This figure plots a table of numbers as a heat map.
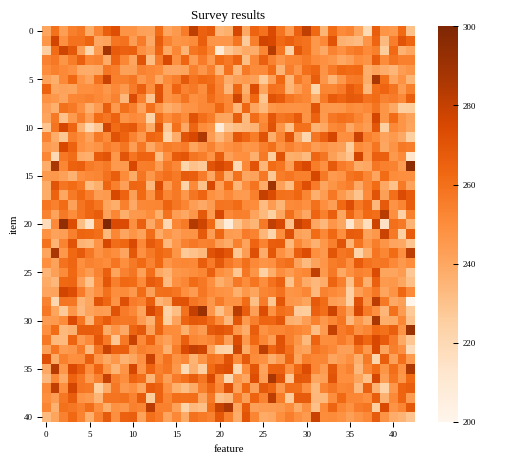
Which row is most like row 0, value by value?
9
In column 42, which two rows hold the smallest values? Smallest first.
28, 13
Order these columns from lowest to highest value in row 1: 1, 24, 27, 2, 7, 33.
7, 2, 24, 27, 33, 1
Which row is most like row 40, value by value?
8
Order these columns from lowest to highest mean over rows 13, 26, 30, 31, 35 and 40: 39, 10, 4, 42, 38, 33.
42, 39, 4, 33, 10, 38
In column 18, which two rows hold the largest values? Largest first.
29, 11
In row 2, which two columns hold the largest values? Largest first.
7, 26
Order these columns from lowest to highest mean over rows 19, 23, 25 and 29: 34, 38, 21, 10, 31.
34, 21, 10, 38, 31
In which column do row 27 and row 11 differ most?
2
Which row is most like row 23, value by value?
14
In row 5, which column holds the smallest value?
25
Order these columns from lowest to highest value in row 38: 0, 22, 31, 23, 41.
31, 23, 0, 22, 41
